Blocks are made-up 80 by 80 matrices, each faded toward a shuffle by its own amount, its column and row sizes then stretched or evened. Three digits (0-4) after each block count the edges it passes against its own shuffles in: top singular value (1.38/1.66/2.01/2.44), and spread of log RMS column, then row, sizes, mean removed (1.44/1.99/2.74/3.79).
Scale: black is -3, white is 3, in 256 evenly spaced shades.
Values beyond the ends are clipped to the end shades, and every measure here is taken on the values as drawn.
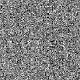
2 1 1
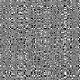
4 3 2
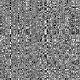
4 3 1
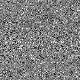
0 1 3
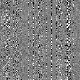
3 4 0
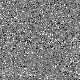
0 0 1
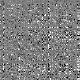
3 3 3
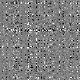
3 3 3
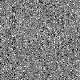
2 1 0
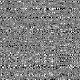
3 1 3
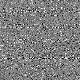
1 0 3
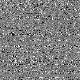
1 0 3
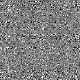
0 2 3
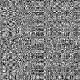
4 1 1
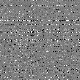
1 1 3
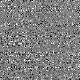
1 1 3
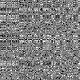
4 0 2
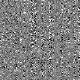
0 3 2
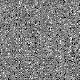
2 2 0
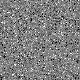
1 1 0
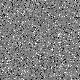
0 0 0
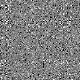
2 2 2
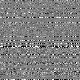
4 0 4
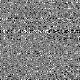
3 1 3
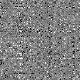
2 2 2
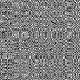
4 1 0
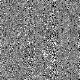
0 3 0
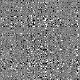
1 3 3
